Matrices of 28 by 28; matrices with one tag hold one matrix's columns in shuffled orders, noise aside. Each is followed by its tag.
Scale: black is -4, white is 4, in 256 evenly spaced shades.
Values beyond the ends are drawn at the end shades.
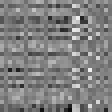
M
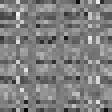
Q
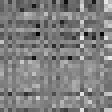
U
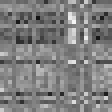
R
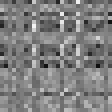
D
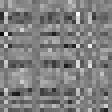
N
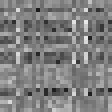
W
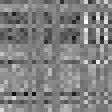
R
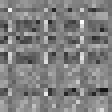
W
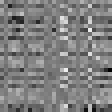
M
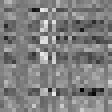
W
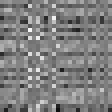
M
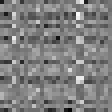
Q
